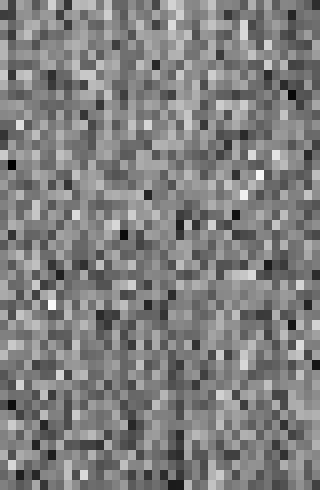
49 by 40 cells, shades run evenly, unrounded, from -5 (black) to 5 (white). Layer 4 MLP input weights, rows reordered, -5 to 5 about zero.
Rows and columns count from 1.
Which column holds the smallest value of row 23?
23
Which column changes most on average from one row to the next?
5
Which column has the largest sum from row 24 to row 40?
38
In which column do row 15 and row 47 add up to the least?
29
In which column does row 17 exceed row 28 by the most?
8
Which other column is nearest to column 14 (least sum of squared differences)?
21
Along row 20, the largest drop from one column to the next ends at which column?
19
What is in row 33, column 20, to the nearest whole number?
-1
